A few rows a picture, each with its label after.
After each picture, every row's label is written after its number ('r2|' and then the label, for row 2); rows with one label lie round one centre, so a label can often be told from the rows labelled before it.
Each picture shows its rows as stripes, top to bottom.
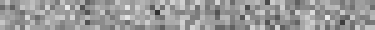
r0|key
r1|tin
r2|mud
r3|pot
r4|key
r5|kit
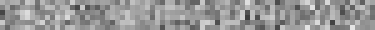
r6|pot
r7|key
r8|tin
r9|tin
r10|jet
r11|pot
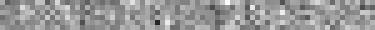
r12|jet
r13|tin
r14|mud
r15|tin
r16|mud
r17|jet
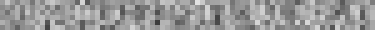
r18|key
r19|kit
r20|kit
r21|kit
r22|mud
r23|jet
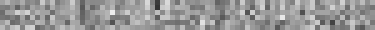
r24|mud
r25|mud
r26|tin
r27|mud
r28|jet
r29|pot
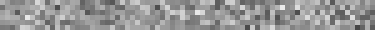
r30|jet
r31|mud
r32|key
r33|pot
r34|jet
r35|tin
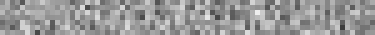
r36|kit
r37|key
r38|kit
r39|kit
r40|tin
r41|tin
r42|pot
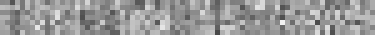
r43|kit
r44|kit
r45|jet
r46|jet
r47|mud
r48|jet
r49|jet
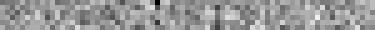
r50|mud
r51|kit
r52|jet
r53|jet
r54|mud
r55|kit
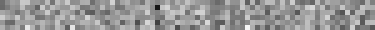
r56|tin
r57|mud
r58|key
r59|pot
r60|kit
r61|pot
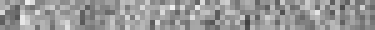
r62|pot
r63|key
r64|jet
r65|tin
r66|tin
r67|tin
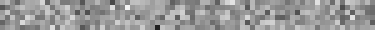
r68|jet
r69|tin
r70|key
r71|pot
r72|tin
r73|mud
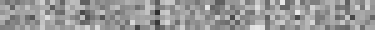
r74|mud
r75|kit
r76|mud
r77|key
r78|mud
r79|kit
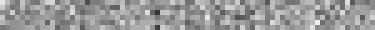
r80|key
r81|jet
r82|mud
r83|kit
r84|jet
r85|mud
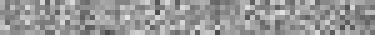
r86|mud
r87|pot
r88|mud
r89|tin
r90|pot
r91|key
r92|jet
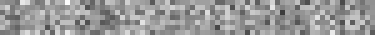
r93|tin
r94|key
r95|kit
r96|jet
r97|key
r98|jet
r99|tin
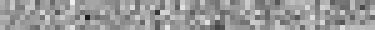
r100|pot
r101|pot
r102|mud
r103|key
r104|kit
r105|mud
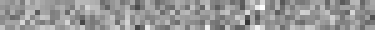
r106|kit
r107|kit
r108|pot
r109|tin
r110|tin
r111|kit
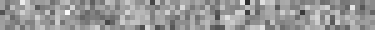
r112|tin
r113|pot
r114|tin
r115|jet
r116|jet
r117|kit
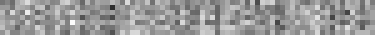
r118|tin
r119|jet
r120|pot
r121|jet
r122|pot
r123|jet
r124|jet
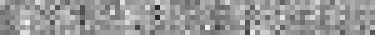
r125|jet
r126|mud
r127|tin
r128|mud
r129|tin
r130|kit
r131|tin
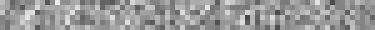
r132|jet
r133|kit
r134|pot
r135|tin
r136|tin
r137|pot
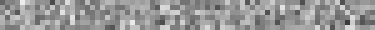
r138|tin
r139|mud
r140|key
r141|pot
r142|pot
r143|jet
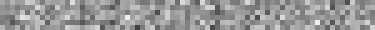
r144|pot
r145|jet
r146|mud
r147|tin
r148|jet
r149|kit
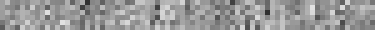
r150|key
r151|mud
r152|key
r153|mud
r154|tin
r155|tin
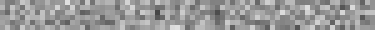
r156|tin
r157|pot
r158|mud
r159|kit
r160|jet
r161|key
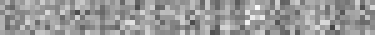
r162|kit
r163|kit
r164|key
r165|kit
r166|pot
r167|jet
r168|kit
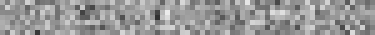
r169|pot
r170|key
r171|mud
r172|mud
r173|kit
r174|key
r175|pot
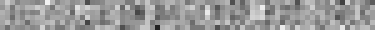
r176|key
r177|kit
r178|kit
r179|kit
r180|key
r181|mud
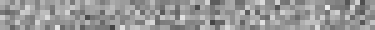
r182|kit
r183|pot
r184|tin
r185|key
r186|kit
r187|jet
